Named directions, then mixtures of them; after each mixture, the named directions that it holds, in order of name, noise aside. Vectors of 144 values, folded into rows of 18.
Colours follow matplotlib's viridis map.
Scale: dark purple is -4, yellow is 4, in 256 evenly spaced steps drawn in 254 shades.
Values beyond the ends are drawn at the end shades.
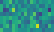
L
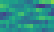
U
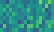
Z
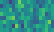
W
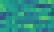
U.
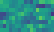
U.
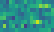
U, W, Z.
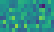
L, U, W.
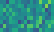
Z.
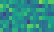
L, U, Z.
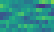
U.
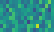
L, W, Z.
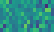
L, U, Z.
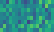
Z.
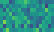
W, Z.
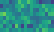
U, W, Z.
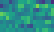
U, W.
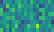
L, W.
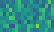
L, W, Z.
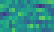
L, U.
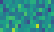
L, W.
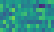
L, U, W.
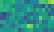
U, Z.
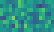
U, W.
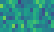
W.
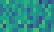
Z.
